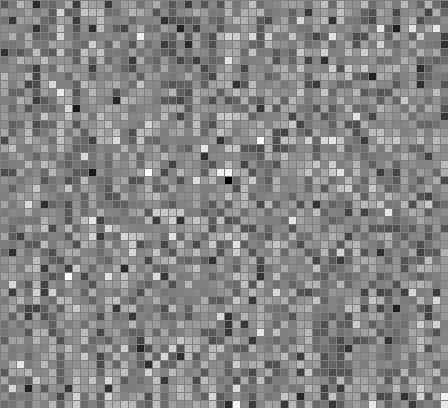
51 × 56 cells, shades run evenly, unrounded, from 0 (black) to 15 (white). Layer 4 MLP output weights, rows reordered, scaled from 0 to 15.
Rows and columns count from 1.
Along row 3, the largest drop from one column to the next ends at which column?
42
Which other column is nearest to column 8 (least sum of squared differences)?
13
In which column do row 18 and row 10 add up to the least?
46
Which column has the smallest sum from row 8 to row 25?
10
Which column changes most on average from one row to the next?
30
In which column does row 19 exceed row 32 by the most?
2
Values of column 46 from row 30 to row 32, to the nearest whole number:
7 8 5
